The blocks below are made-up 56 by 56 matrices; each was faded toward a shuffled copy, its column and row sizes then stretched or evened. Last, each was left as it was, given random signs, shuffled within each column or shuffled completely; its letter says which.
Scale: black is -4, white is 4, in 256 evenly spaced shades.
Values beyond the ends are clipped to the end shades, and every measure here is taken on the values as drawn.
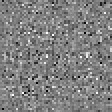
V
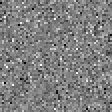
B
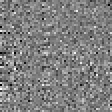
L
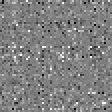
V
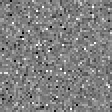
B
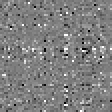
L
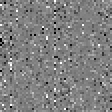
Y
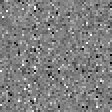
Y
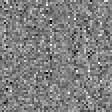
Y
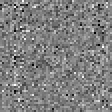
V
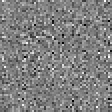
L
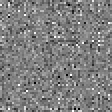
L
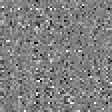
L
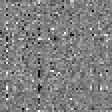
L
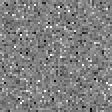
B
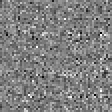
V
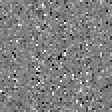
Y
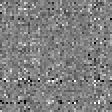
L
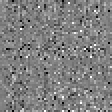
L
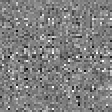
L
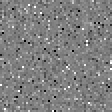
B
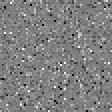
B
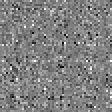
V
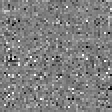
V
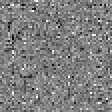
L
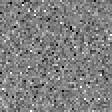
B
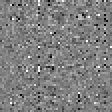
L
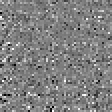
V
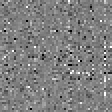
L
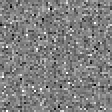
B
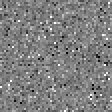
B
